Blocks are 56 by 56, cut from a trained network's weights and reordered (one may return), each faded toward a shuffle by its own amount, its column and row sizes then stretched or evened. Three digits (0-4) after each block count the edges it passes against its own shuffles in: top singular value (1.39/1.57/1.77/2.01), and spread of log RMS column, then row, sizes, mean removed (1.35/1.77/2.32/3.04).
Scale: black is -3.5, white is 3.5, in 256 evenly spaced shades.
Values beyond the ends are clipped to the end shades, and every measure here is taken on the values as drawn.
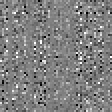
1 4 1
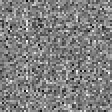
1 1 1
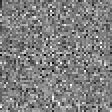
3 1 1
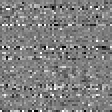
0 1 4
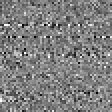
0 0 3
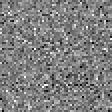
2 0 1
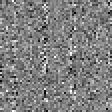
0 3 0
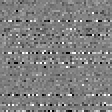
3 0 4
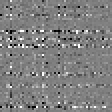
3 2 4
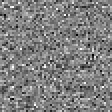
3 1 1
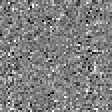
2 2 0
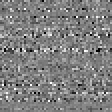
0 0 4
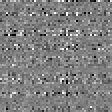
2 1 4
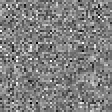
4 2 1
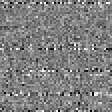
3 0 3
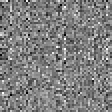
4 3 1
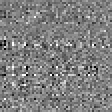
3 1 3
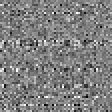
4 1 3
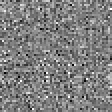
1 1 2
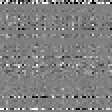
2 1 4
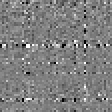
4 2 3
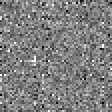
1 2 1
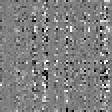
0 4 3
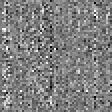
2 3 1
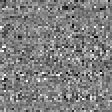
0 1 3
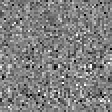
2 0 1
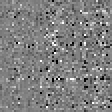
1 3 2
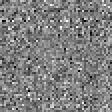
1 1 2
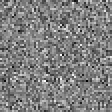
1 0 1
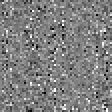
0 3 0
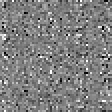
2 3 2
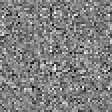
0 1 2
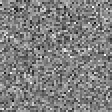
0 0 0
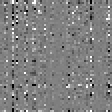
3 4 2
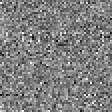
0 0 2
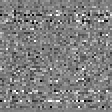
1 1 4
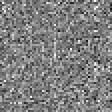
0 2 1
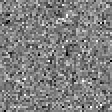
0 0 2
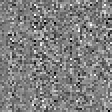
0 3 0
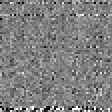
2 1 3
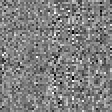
0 3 0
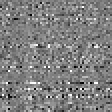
1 1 4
